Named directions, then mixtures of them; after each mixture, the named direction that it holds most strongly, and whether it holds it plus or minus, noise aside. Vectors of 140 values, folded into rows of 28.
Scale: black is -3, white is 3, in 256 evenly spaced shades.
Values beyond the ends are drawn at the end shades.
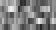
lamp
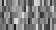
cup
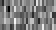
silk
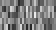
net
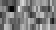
lamp, minus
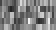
lamp, minus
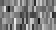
silk, plus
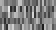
net, minus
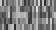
cup, plus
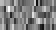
silk, minus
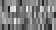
silk, plus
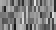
silk, minus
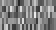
net, plus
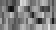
lamp, minus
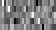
silk, minus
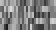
lamp, plus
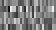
net, plus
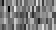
silk, plus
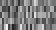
net, plus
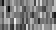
silk, plus
